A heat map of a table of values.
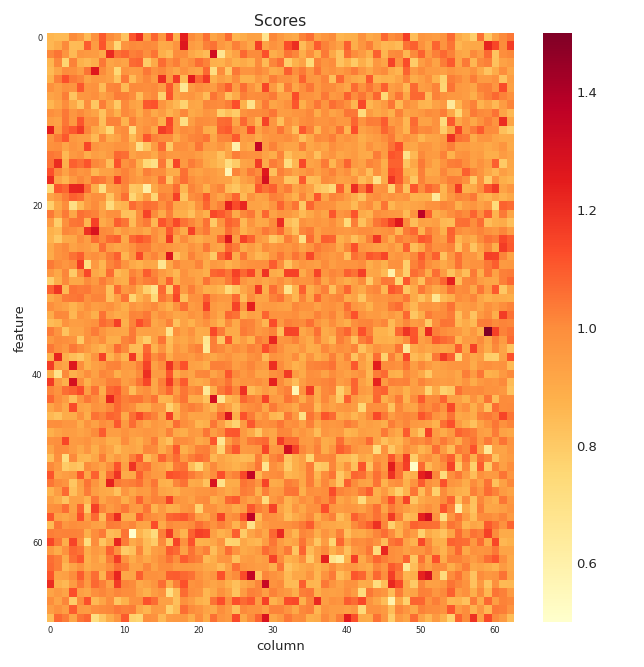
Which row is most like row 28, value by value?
67
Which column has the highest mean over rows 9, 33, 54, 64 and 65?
29
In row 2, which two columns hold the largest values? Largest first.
22, 8
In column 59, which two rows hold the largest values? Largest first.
35, 1
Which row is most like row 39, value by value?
41
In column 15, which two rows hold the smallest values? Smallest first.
27, 7
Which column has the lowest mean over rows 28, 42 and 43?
21
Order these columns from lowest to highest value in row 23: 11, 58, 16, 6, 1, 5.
1, 11, 58, 16, 5, 6
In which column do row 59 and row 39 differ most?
11
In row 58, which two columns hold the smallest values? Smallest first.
27, 46
